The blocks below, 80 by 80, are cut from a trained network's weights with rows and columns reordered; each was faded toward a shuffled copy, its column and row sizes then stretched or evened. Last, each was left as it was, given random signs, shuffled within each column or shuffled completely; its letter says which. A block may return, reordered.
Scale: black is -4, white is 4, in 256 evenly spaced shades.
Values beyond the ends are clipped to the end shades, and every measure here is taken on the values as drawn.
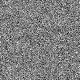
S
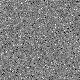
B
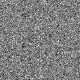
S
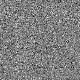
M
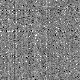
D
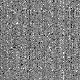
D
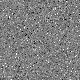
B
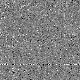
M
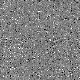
M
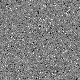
B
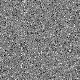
S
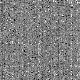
D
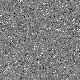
B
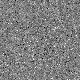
B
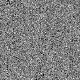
S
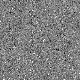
S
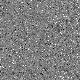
S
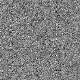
S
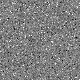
B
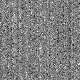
S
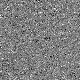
B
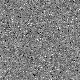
B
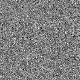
M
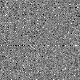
M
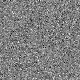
B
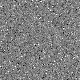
B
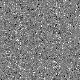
S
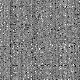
D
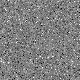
B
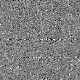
M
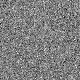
B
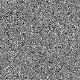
M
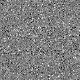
M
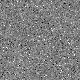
B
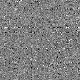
D
